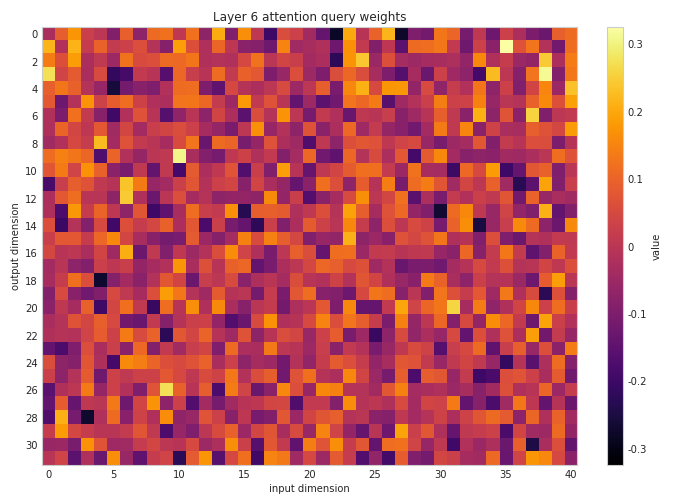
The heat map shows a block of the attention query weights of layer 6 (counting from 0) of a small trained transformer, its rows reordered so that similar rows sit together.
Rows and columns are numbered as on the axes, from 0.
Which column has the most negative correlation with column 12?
26
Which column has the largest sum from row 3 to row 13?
38
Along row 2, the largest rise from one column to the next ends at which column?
23
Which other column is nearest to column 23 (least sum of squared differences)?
11
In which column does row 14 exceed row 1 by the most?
32
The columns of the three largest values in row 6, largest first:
37, 33, 18
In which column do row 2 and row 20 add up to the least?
22
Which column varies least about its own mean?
19
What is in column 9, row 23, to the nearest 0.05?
0
